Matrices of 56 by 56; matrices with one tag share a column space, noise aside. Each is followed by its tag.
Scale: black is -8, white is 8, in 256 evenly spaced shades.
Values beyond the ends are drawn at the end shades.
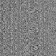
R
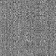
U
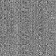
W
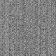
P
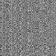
R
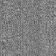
U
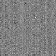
P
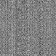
W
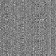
P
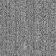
U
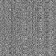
W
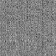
U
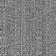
W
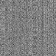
W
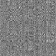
U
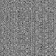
R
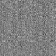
U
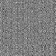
R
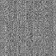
U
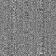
W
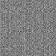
R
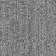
U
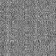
U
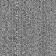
W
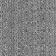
R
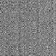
R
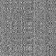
R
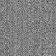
R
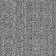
P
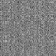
U
